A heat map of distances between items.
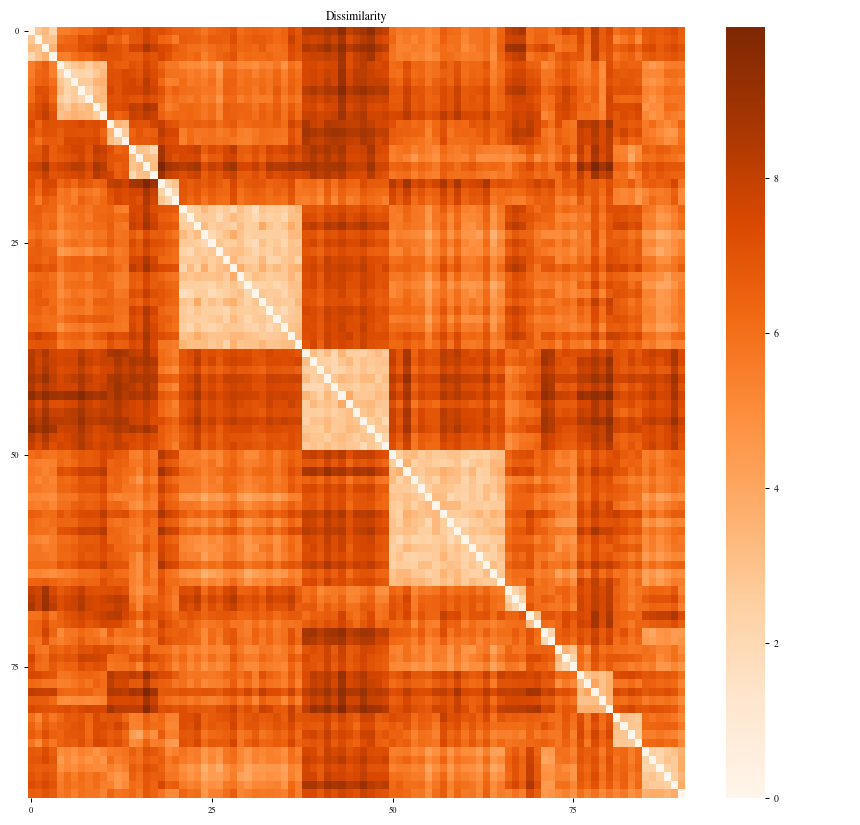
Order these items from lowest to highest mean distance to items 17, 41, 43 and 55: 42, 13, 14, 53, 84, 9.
42, 53, 14, 84, 13, 9
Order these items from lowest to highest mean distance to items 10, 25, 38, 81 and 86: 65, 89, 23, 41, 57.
89, 23, 65, 41, 57
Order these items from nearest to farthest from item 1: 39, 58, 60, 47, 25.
60, 58, 25, 39, 47
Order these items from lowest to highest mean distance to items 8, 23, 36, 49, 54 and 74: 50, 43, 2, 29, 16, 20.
29, 50, 20, 2, 43, 16
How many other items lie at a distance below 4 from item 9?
6
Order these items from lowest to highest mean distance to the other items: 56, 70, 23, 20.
56, 23, 20, 70
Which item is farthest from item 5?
43
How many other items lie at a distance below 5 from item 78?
4
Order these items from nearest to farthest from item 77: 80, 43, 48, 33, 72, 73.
80, 73, 33, 72, 48, 43
